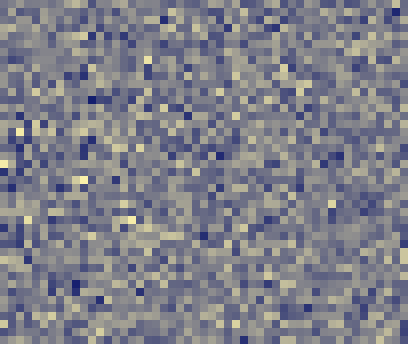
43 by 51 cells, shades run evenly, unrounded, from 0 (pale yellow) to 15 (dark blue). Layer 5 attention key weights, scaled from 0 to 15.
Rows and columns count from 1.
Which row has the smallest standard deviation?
7
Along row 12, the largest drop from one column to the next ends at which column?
38
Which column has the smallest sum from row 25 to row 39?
49
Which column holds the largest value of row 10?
11
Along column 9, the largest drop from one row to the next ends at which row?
25
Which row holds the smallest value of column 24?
10
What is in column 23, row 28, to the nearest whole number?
5
